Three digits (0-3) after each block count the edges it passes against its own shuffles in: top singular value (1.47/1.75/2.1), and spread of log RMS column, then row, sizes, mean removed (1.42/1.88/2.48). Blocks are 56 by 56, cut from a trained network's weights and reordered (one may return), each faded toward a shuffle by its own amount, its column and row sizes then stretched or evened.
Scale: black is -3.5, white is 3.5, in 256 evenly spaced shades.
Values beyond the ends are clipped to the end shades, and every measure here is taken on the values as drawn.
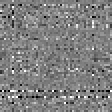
1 1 3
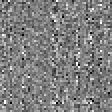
0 3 0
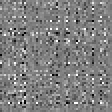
1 3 3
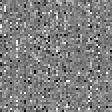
0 3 1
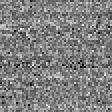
0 0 1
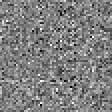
0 2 0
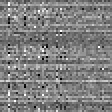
3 2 1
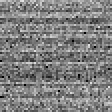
3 0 0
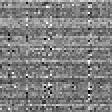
3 2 1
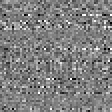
2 0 3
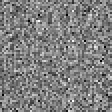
1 0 0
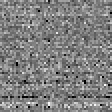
1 1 2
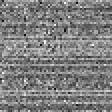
3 0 0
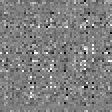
0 2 3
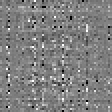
0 3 1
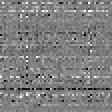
2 1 3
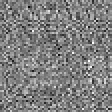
3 0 0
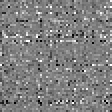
0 2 3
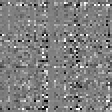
0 3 3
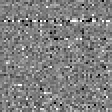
1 1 2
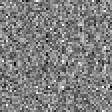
1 1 0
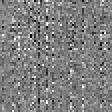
0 3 1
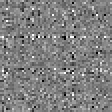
1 2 2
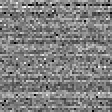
3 0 1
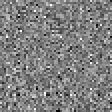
1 1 0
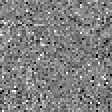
1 1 0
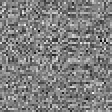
3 1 1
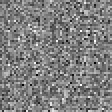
1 1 0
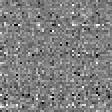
0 2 2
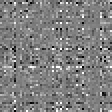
1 3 3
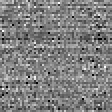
2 2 0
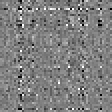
3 3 2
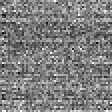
2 2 0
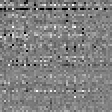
2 2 3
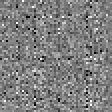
0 3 1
